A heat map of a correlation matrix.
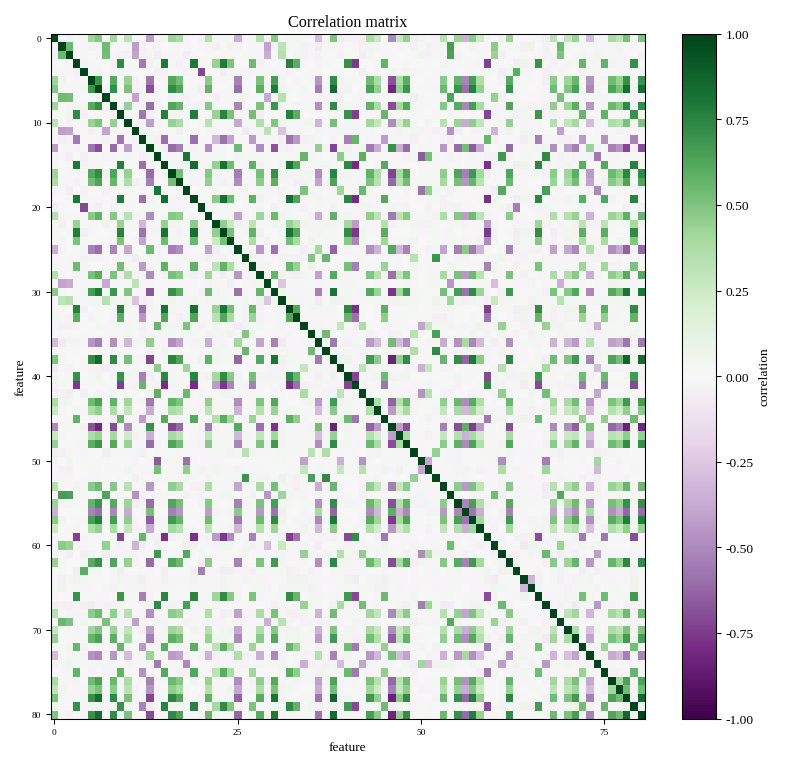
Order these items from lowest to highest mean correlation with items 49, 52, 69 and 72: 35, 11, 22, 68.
11, 68, 22, 35
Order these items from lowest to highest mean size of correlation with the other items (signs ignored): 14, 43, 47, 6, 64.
64, 14, 47, 43, 6
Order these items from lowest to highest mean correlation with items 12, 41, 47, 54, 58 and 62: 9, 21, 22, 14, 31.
9, 22, 14, 31, 21
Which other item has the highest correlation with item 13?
46
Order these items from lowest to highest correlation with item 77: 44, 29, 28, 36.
36, 29, 44, 28
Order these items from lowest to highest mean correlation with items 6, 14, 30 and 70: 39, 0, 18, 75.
75, 39, 18, 0
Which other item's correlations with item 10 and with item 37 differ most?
52
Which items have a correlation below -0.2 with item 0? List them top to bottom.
13, 25, 36, 46, 56, 73
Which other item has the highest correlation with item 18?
14
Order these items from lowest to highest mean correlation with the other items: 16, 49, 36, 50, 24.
36, 50, 49, 24, 16
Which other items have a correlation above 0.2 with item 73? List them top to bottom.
13, 25, 36, 46, 56
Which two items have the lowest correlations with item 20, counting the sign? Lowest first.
4, 63
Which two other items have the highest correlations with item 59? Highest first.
41, 12
